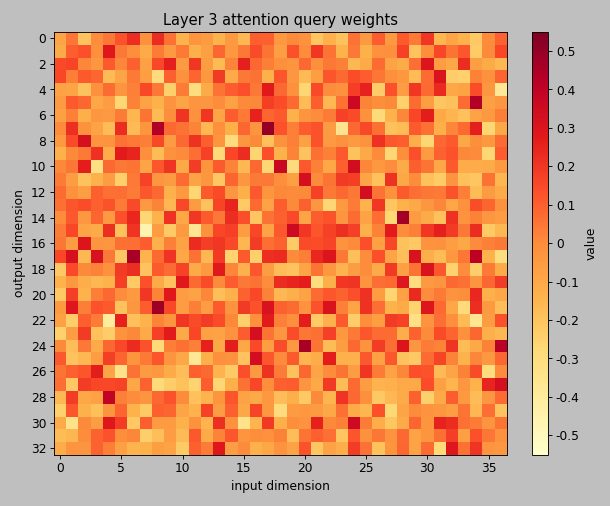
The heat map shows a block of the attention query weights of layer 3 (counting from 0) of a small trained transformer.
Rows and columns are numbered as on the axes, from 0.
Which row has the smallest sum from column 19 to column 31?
28
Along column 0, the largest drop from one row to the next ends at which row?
18
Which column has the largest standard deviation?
34
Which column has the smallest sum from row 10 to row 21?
36
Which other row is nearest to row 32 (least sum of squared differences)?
31
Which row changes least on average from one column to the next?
12
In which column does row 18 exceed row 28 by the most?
30
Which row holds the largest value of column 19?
15
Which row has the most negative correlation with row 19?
17
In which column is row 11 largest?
20
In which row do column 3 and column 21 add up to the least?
19
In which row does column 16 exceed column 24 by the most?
25
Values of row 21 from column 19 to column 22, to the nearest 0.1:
0.1 0 0.1 0.3
